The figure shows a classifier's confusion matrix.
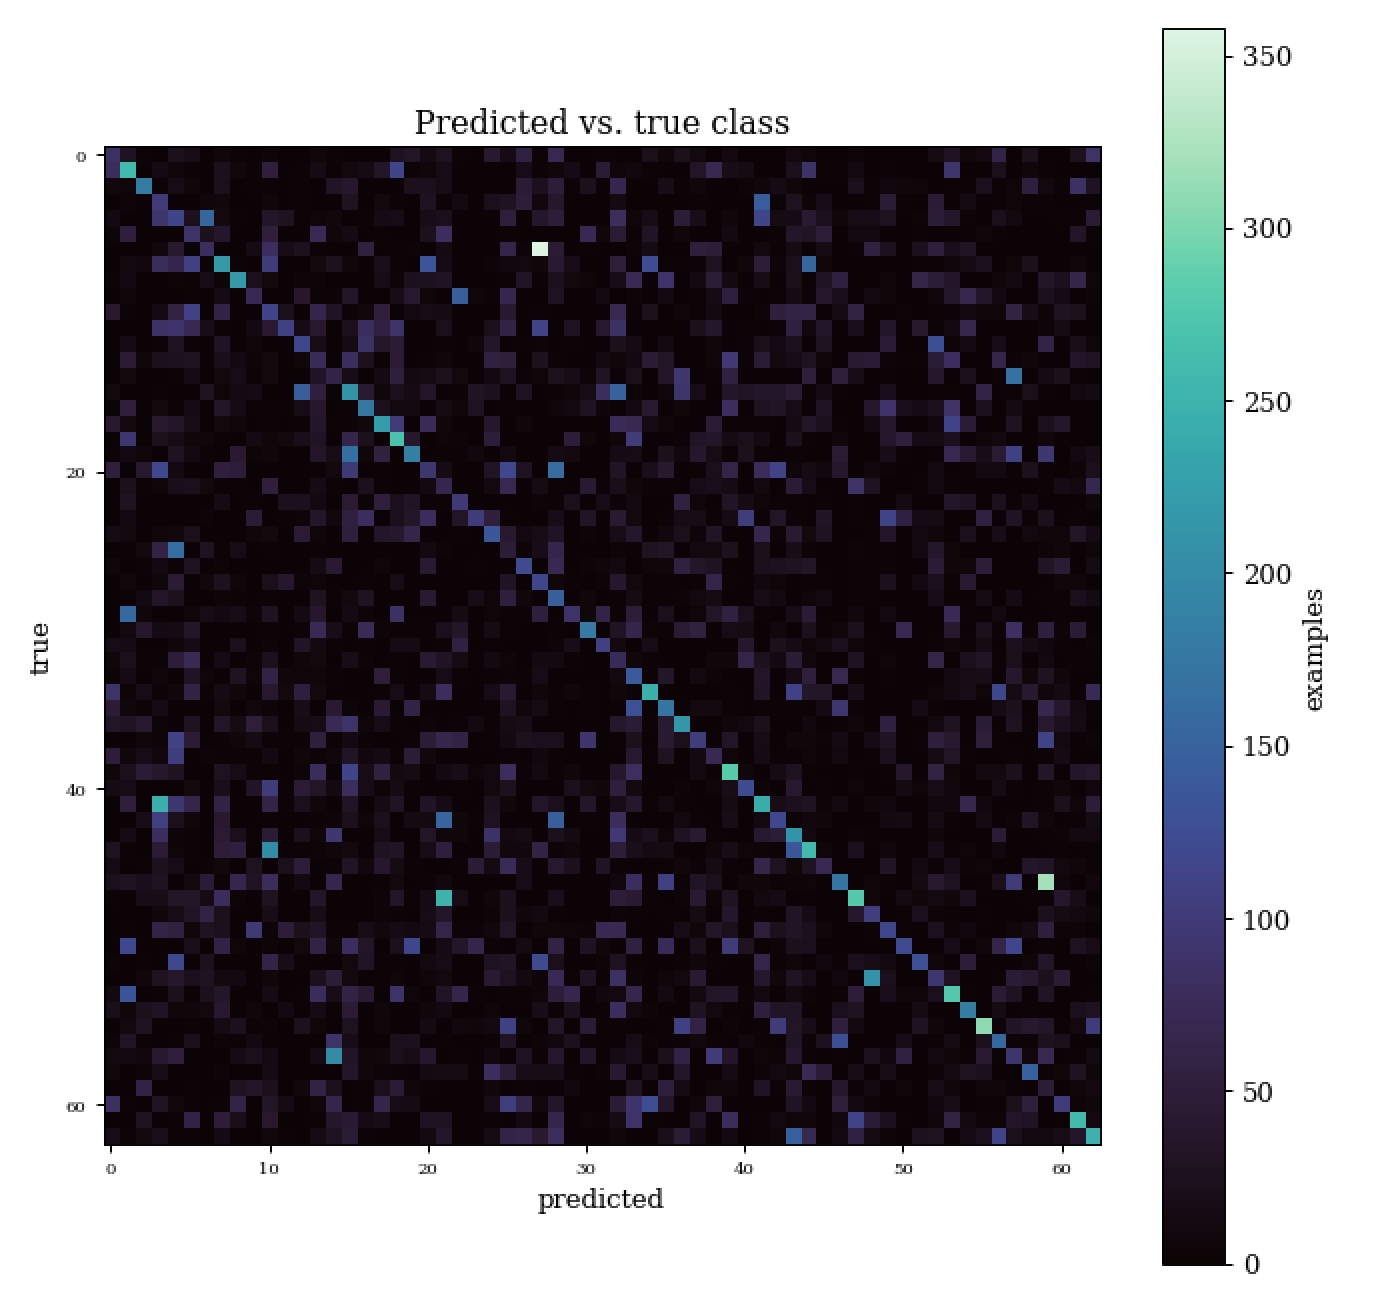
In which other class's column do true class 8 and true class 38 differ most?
4
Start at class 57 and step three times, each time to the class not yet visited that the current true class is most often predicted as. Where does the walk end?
15
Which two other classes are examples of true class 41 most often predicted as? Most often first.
3, 4
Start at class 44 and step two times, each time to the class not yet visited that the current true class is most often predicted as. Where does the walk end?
5
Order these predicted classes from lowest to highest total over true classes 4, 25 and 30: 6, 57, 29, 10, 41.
29, 10, 57, 41, 6
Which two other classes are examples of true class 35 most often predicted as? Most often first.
33, 46
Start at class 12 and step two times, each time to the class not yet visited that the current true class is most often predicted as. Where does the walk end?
48
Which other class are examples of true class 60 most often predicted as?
34
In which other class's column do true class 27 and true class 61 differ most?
47
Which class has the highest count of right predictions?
55
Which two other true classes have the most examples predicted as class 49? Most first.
23, 16
